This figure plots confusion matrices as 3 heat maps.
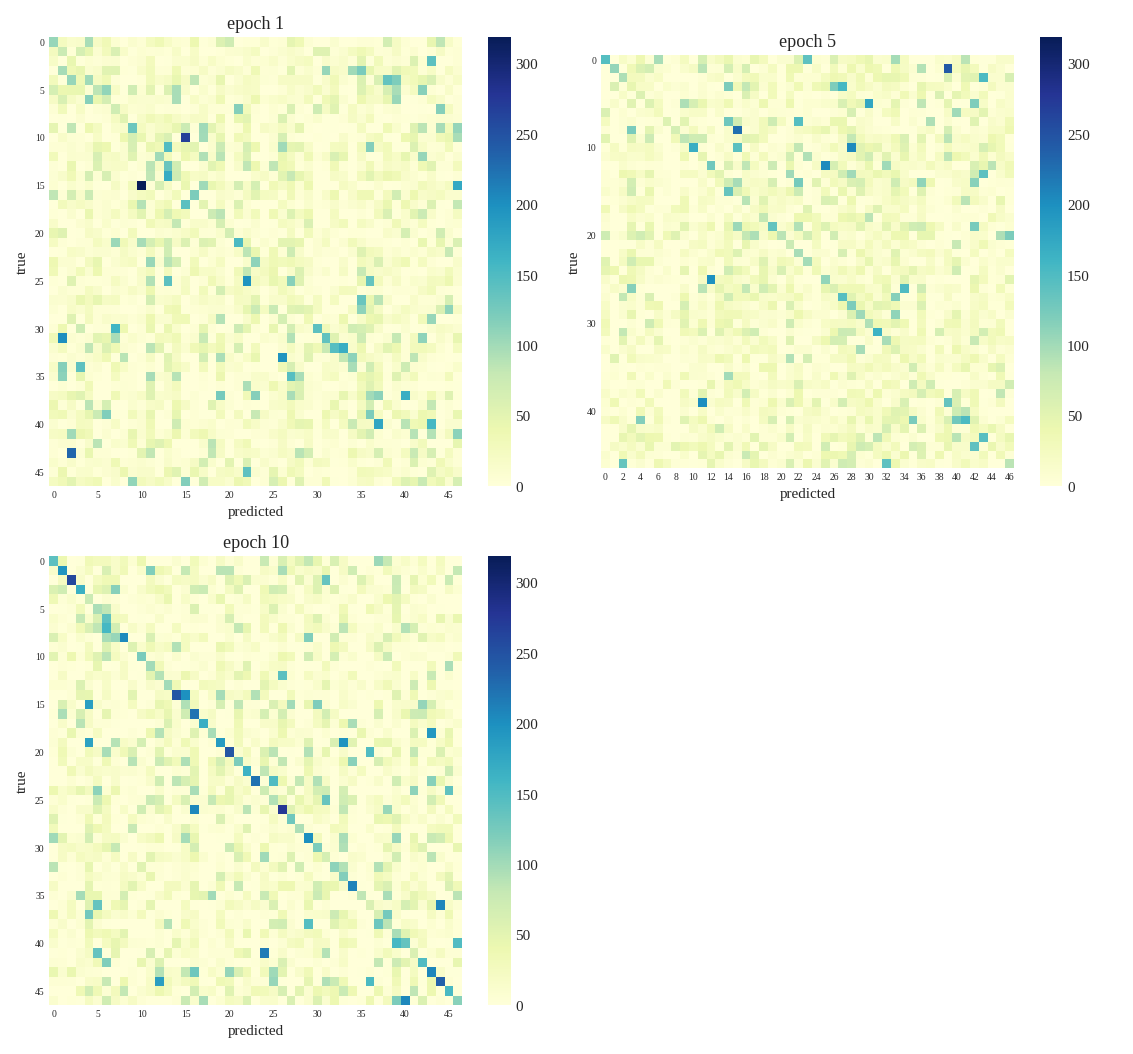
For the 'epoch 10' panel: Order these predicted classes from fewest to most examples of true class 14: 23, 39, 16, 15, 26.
26, 16, 39, 23, 15
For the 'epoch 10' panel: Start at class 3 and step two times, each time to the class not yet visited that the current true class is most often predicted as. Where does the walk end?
6
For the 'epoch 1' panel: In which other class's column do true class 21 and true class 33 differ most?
26
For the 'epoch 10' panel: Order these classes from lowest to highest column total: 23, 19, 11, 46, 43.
23, 46, 11, 19, 43
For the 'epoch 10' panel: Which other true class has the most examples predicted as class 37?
38
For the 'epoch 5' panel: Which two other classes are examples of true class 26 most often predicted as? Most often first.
34, 3
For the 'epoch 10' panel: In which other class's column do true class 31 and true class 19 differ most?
33
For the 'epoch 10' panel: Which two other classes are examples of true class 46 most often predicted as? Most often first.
40, 39
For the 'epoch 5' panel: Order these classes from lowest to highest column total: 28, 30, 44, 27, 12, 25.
44, 12, 25, 30, 27, 28
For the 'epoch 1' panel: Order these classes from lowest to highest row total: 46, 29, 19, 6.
19, 29, 6, 46
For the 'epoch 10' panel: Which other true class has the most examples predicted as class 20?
43
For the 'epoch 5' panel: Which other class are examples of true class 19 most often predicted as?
42
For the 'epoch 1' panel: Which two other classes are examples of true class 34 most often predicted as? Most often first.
3, 1
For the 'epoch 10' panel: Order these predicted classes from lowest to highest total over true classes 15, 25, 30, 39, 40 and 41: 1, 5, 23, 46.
23, 1, 46, 5
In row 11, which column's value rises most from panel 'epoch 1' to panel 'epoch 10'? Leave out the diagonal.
45
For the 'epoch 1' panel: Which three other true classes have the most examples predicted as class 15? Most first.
10, 17, 46
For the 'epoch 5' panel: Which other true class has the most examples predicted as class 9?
5
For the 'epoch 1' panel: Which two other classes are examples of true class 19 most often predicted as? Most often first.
14, 29
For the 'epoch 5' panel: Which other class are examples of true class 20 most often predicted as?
46
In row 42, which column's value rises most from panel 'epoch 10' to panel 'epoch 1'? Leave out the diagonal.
18
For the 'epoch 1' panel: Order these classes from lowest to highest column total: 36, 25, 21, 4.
25, 21, 4, 36
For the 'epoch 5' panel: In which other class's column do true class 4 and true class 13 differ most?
43
